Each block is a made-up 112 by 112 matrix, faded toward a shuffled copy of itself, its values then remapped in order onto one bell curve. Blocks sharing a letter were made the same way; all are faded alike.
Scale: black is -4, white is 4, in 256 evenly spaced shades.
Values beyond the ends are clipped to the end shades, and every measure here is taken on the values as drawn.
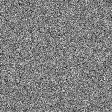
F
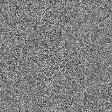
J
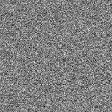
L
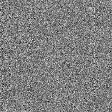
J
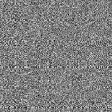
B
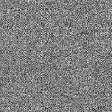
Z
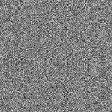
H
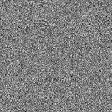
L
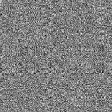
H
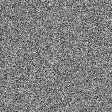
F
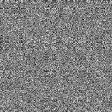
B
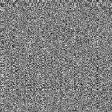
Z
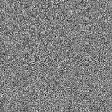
H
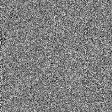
J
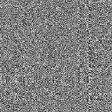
Z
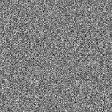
H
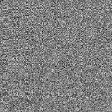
Z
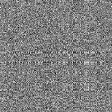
Z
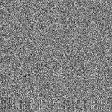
L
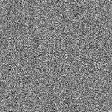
L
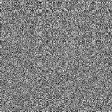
B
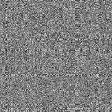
B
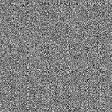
Z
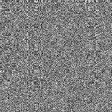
B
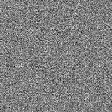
H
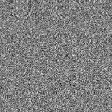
H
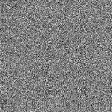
L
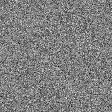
F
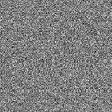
H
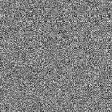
Z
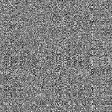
Z
